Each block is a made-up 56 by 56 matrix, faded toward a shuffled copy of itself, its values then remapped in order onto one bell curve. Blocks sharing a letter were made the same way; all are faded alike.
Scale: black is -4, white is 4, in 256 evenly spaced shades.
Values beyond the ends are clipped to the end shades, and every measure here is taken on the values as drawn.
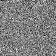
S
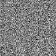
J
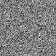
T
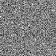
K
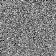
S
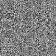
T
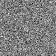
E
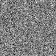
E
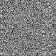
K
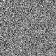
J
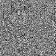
J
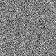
K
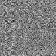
K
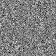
E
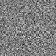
T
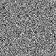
T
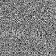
K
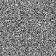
K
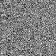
K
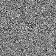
S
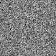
E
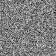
S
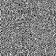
T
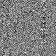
J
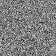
S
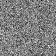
E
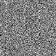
J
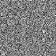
T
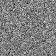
S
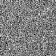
T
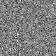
E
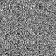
K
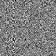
J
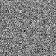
K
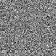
T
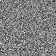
S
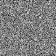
S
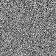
S
